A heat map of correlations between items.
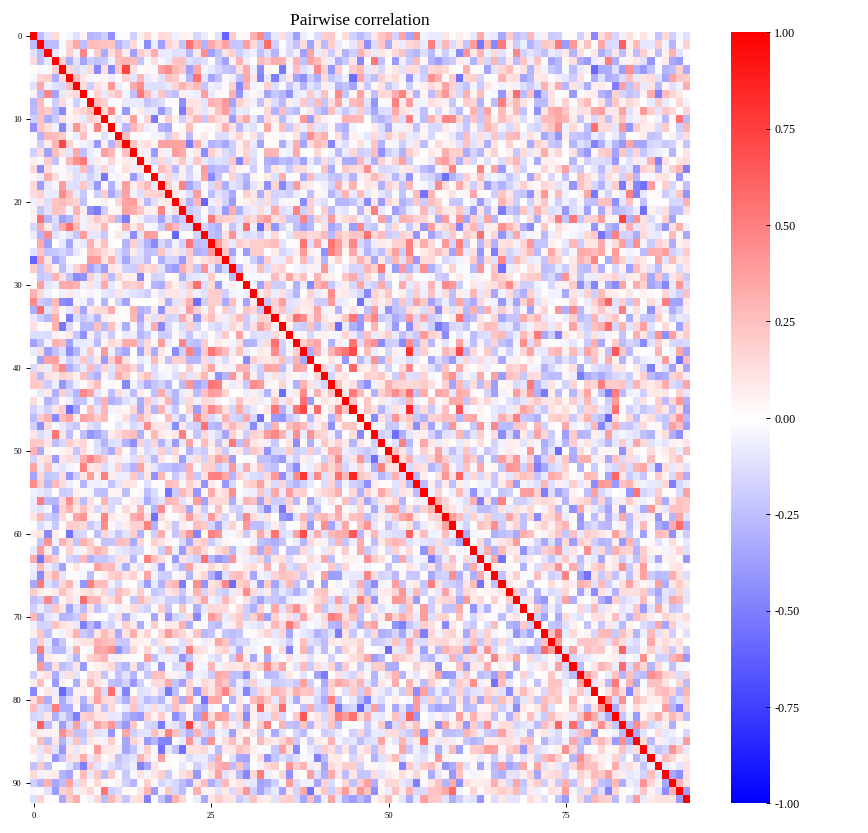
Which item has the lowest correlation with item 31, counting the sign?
47
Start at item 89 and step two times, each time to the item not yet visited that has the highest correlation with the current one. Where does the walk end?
81
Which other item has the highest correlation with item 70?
42
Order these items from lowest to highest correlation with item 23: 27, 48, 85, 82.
82, 48, 85, 27
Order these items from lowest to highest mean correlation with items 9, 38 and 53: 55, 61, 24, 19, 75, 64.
61, 19, 55, 24, 75, 64
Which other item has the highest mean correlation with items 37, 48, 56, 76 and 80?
33
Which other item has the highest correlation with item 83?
22
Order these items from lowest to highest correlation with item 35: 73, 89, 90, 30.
30, 73, 90, 89
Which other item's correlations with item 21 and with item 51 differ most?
48
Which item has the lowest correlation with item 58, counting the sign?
17
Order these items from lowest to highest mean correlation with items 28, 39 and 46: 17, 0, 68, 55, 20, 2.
20, 0, 55, 17, 68, 2
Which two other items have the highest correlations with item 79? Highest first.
11, 27
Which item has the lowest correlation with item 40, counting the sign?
87
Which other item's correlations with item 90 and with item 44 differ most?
60
